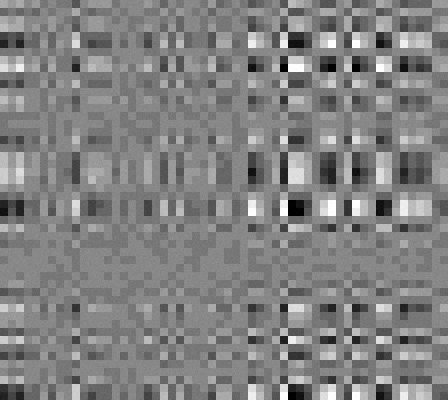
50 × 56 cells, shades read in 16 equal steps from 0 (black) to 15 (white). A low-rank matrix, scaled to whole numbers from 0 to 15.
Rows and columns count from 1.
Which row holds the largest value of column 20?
48
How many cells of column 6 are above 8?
7
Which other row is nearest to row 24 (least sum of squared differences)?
41
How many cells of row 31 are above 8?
8
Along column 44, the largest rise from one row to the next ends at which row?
43
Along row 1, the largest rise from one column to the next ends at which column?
37
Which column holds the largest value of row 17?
45
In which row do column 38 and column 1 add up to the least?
27
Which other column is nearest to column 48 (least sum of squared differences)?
38
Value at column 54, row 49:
10
